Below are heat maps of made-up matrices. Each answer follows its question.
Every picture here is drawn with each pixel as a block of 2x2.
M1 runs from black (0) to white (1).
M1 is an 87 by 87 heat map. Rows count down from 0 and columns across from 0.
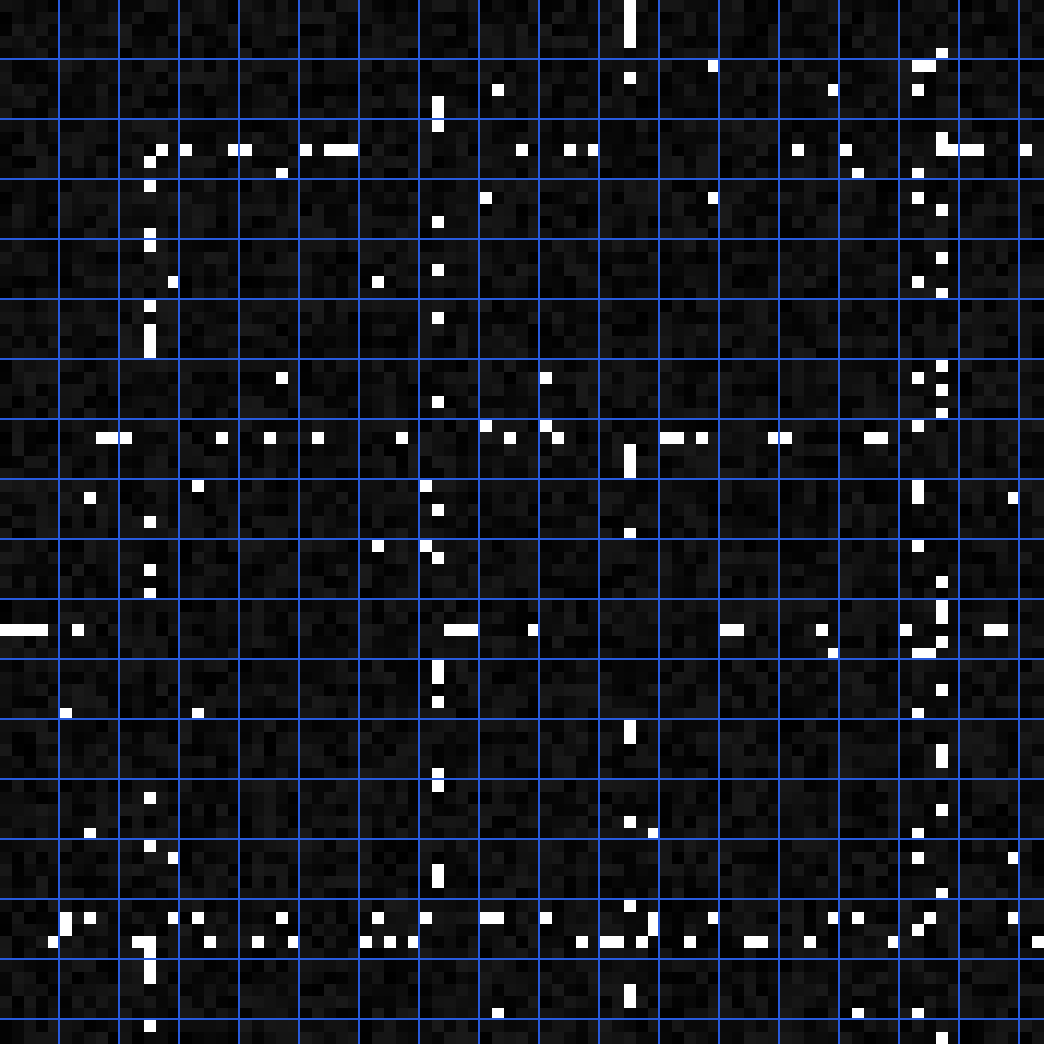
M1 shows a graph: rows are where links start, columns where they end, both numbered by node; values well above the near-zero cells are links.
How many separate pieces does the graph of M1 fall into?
4
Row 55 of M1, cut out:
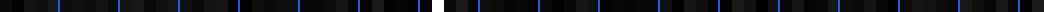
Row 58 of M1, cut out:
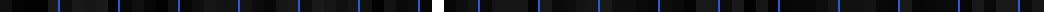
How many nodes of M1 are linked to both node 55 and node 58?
1
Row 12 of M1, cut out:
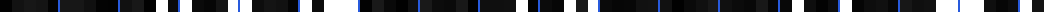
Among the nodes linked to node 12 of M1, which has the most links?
node 78
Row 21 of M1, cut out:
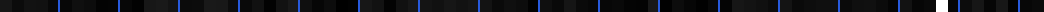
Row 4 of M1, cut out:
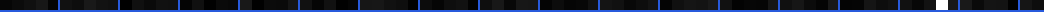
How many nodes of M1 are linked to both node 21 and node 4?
1
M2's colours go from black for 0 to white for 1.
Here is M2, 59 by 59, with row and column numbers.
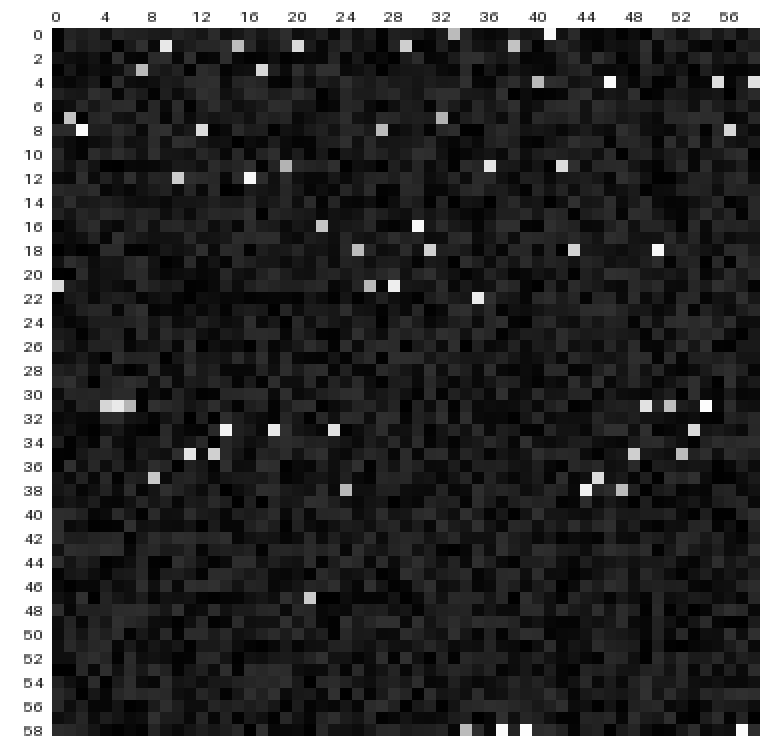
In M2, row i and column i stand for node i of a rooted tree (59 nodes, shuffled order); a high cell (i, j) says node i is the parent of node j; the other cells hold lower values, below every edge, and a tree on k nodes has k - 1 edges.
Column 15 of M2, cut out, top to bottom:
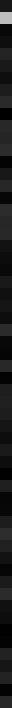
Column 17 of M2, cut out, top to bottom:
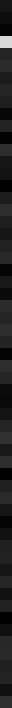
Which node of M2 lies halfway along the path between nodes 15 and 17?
7
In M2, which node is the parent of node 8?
37
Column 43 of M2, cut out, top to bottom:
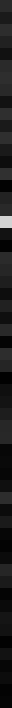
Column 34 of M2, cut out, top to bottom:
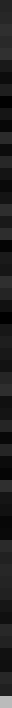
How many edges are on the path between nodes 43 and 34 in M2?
5
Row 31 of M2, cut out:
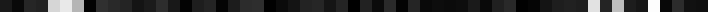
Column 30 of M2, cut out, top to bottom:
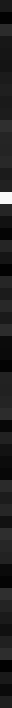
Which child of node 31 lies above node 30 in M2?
4
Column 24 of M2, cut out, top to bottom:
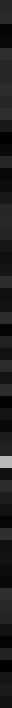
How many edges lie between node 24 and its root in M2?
4
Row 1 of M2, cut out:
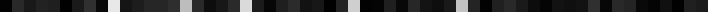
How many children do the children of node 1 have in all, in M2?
3
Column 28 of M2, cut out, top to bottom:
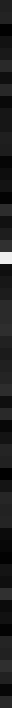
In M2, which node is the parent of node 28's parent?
47
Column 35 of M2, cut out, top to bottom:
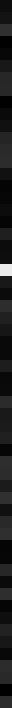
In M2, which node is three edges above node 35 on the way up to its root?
12
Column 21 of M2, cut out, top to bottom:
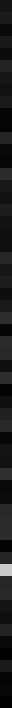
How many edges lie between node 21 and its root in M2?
5
